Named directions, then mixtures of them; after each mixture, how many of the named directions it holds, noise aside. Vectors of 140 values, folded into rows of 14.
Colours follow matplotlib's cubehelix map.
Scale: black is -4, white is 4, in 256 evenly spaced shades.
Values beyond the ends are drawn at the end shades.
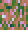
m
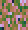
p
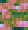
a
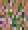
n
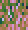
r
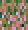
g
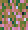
three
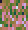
four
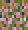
two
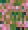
two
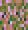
one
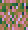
two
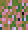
four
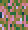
four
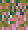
two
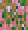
three
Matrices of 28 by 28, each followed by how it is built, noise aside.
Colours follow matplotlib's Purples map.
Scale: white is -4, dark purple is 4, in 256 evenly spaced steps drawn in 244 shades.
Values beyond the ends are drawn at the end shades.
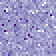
sparse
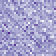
Toeplitz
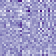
low rank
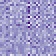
low rank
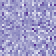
low rank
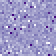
sparse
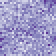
smooth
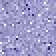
sparse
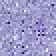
sparse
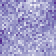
smooth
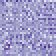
low rank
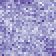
smooth
